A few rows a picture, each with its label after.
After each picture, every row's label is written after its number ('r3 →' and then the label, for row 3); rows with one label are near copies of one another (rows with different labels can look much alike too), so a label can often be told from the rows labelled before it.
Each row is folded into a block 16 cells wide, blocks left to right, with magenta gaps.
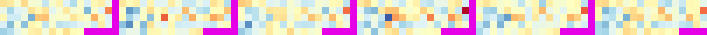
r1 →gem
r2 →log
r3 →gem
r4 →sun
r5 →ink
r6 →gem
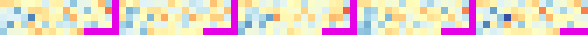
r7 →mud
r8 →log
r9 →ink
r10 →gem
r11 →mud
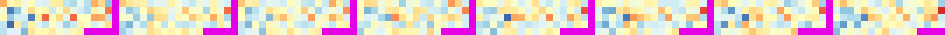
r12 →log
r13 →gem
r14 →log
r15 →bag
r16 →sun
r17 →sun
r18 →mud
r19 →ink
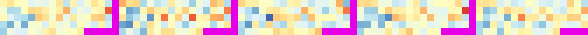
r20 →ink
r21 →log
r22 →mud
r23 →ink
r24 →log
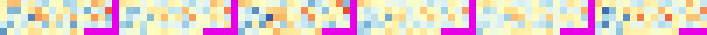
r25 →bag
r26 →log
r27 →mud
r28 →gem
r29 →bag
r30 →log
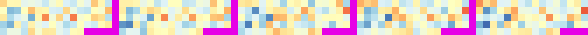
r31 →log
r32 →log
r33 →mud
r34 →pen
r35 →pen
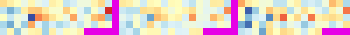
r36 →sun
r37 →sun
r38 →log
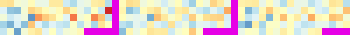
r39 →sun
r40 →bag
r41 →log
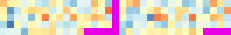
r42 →log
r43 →bag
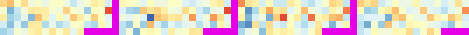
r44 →gem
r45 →sun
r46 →log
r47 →pen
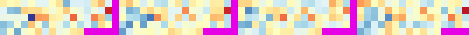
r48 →sun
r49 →ink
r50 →log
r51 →gem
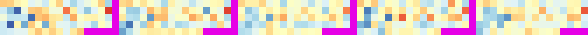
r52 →mud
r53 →gem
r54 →gem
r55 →log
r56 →ink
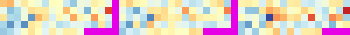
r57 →gem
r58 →mud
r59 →sun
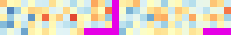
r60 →log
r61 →bag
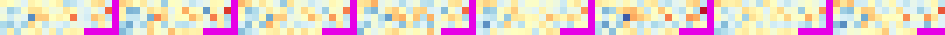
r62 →sun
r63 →gem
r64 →gem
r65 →bag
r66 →pen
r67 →sun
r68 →gem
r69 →pen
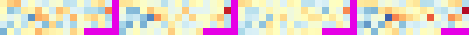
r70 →bag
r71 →ink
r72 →gem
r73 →sun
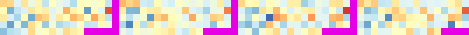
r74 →gem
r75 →pen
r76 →sun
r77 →pen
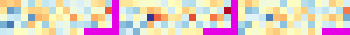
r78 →pen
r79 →sun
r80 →bag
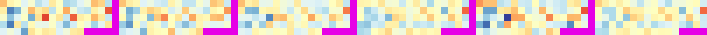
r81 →log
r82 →log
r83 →pen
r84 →gem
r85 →pen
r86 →gem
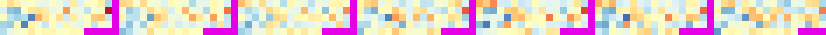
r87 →ink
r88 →gem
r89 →gem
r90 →bag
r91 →pen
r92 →pen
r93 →bag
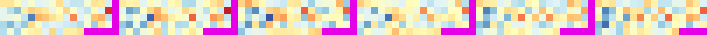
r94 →sun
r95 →sun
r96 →mud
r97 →mud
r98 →log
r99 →log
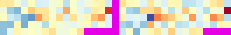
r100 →ink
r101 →sun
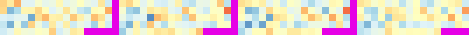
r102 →pen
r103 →mud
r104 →gem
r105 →gem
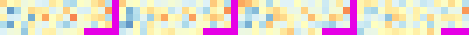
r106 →log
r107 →log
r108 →pen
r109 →bag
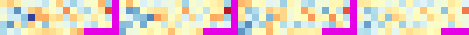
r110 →mud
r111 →ink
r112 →gem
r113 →gem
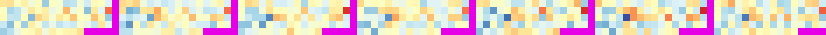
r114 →gem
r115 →pen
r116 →ink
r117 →sun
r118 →mud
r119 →sun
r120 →bag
